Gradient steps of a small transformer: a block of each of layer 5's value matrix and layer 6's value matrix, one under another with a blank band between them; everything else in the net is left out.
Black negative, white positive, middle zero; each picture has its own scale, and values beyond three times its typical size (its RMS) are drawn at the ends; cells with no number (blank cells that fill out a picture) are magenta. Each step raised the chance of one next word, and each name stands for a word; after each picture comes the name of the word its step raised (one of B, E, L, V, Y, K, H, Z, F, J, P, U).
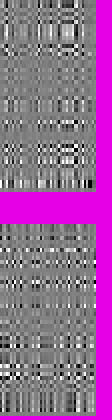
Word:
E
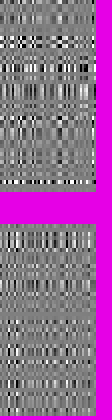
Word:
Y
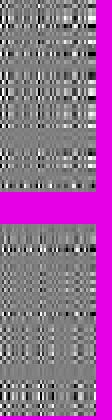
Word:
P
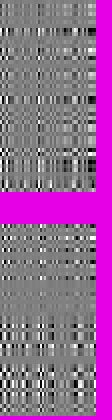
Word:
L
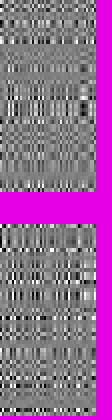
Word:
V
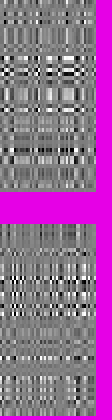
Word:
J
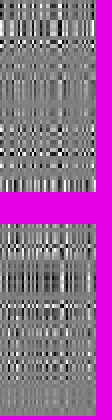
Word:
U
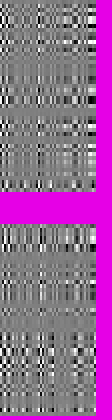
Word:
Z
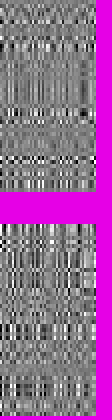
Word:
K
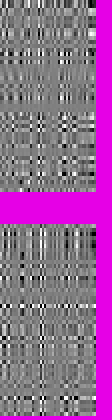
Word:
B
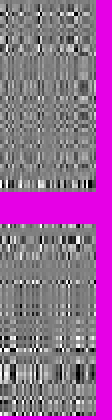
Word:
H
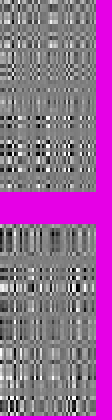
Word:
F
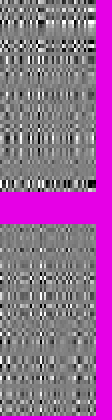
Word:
J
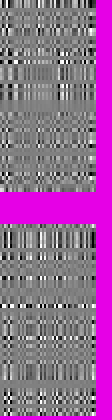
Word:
B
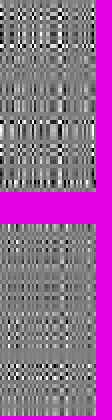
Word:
E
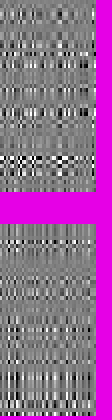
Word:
K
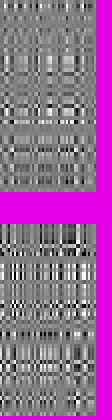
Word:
U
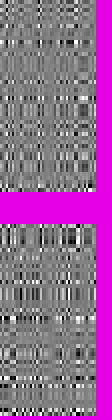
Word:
V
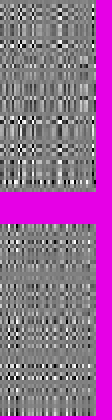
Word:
E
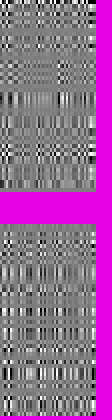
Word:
F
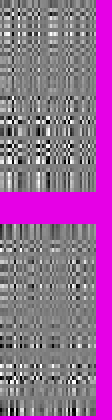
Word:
E
